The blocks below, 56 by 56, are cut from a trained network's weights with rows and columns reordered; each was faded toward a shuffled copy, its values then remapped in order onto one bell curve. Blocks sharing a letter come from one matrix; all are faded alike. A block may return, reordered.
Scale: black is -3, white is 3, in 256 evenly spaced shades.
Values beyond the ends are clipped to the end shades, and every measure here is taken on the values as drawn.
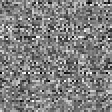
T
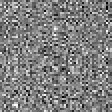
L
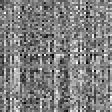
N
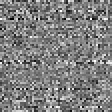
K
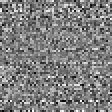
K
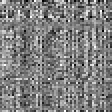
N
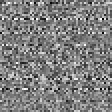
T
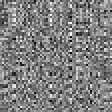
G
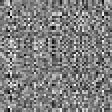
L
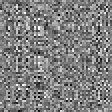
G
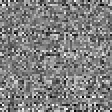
T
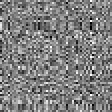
G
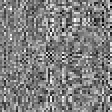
L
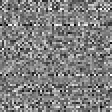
K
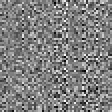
G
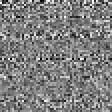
K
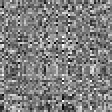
G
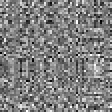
G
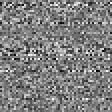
K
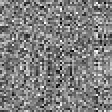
L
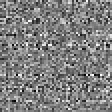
T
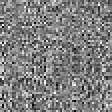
L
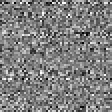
T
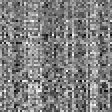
N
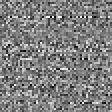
K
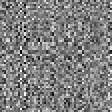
G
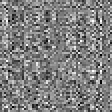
L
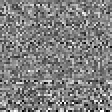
T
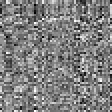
G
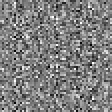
L
